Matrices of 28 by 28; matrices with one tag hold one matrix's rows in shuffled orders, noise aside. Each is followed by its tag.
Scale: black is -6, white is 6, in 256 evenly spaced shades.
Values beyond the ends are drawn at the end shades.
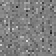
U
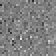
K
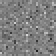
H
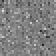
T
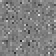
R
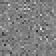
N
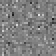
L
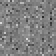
U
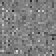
L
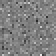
N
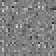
L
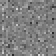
L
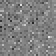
K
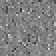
R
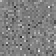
R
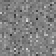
H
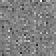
N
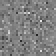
N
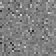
K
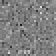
N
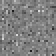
L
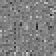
H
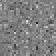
H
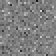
N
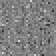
T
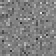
N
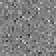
R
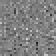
H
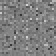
H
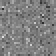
T
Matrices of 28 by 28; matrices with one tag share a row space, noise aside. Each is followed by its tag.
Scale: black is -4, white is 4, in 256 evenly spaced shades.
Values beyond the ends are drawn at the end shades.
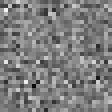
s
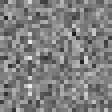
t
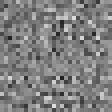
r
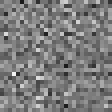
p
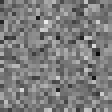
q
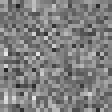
s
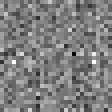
t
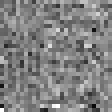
q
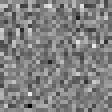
t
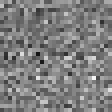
p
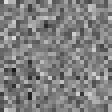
t
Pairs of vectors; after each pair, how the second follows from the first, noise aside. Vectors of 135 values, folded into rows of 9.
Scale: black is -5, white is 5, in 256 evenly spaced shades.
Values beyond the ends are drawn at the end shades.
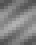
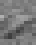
wrapped around, negated, partly zeroed.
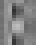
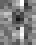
reversed, negated, scaled up.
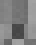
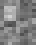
wrapped around, negated.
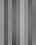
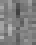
wrapped around, negated, partly zeroed.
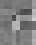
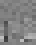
wrapped around, negated, partly zeroed.
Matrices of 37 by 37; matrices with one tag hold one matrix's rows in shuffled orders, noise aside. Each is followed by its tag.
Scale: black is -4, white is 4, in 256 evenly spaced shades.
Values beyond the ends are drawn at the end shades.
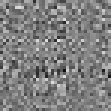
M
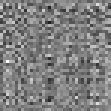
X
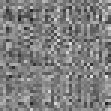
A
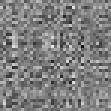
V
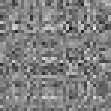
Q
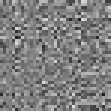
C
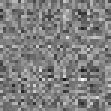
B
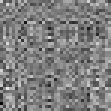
X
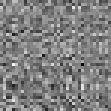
V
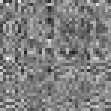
X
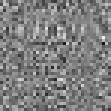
M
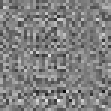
M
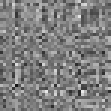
C
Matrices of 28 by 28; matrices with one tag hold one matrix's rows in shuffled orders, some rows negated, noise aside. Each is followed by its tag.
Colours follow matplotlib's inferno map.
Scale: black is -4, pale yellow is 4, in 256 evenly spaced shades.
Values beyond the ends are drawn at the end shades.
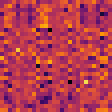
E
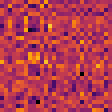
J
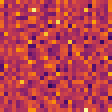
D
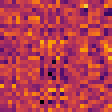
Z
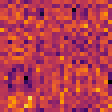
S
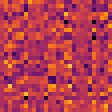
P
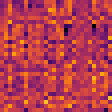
P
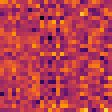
Z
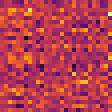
S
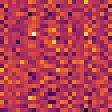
D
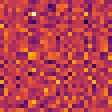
D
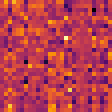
P
